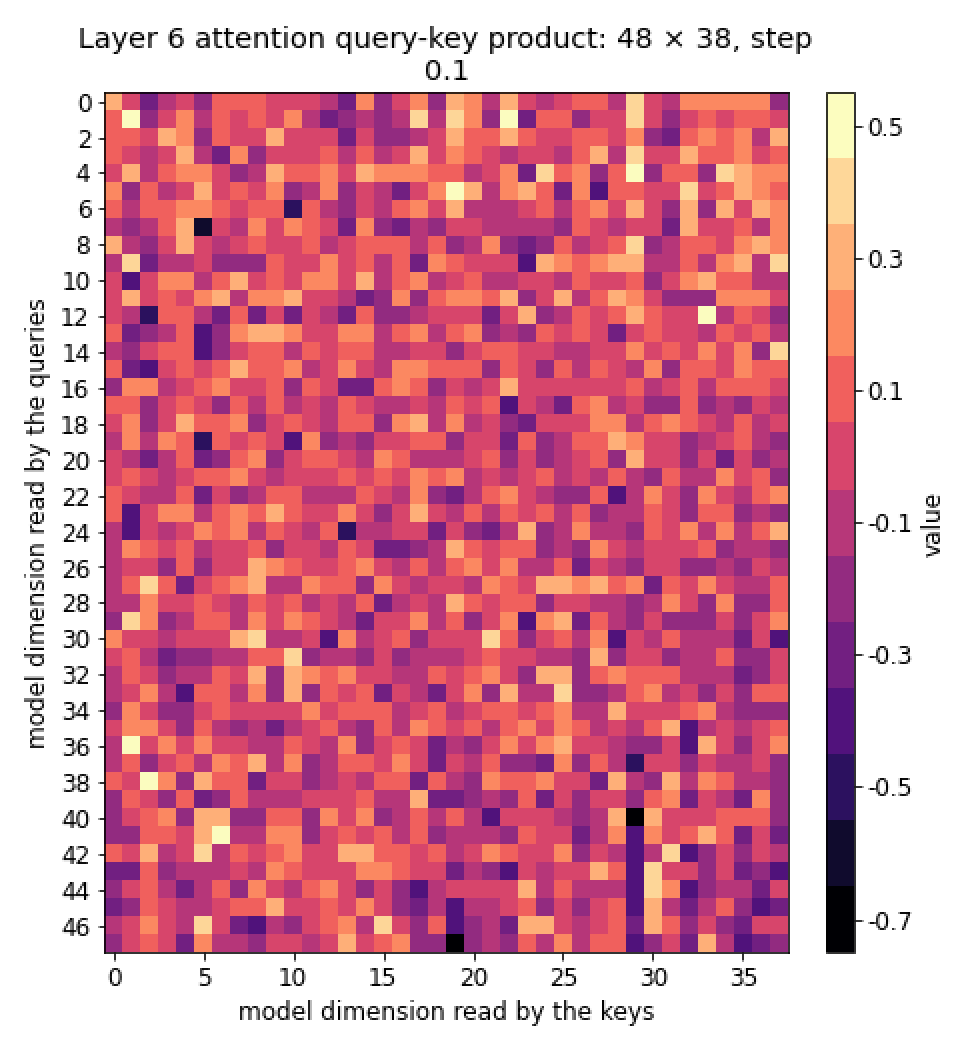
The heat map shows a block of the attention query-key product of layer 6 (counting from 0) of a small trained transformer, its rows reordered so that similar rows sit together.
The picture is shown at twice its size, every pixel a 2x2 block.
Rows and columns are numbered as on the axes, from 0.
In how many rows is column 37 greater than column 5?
20
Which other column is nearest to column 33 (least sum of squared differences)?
3
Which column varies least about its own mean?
11
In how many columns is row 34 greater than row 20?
17
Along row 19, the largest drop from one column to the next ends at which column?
5
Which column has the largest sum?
9
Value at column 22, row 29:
0.2
